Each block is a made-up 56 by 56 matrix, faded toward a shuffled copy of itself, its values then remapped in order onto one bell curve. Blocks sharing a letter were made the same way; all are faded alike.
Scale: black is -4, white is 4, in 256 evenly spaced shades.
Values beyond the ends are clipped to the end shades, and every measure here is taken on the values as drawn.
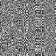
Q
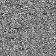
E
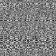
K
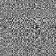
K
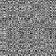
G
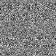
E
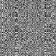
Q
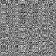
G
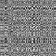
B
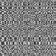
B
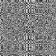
Q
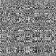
K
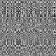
B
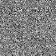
E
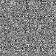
E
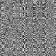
Q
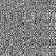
Q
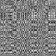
B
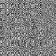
Q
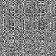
Q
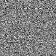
E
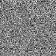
E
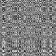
B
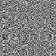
Q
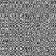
G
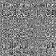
K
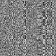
Q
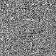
E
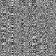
Q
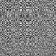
B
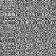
G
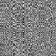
Q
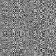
Q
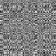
B
